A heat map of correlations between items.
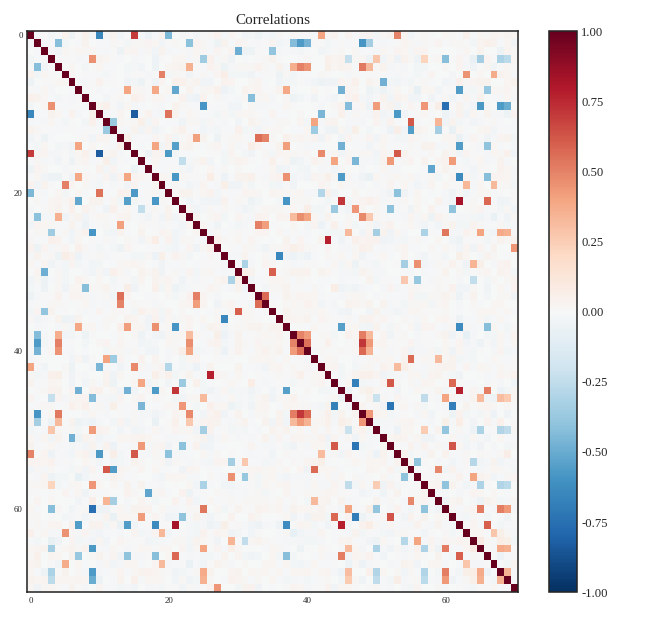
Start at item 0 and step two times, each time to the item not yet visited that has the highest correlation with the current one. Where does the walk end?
53
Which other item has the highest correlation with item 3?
9
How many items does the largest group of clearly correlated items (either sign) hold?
10
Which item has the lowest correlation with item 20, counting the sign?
15
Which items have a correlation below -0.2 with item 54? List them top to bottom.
29, 56, 64
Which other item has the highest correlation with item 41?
55
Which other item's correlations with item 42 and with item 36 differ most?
28
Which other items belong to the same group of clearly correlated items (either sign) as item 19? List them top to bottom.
5, 63, 67
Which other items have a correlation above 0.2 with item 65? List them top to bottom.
25, 46, 60, 68, 69
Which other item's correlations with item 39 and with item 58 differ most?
48
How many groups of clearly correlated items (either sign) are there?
16
